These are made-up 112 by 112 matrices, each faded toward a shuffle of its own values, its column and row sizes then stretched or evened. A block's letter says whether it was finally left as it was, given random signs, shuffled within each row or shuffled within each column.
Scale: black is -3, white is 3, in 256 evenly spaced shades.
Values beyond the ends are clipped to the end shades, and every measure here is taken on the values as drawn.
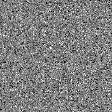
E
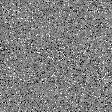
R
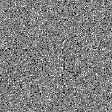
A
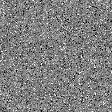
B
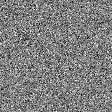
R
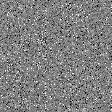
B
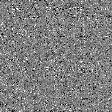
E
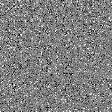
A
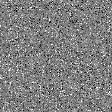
A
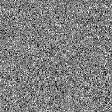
A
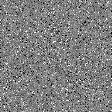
B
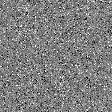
B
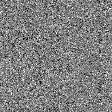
B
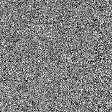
E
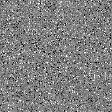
E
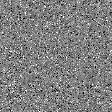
E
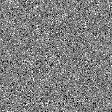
A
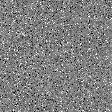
B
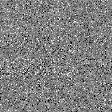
A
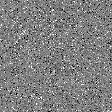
A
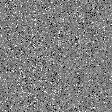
B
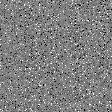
B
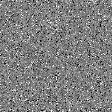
E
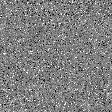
R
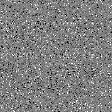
A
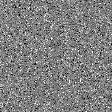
B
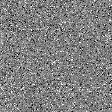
E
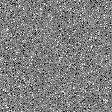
B
